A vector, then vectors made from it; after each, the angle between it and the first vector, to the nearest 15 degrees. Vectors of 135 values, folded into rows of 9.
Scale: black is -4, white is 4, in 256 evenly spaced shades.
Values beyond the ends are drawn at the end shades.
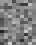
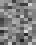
15 degrees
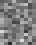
165 degrees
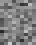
15 degrees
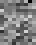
60 degrees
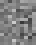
75 degrees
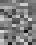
150 degrees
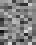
15 degrees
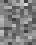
135 degrees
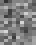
120 degrees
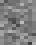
120 degrees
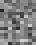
120 degrees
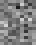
120 degrees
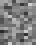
30 degrees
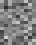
45 degrees
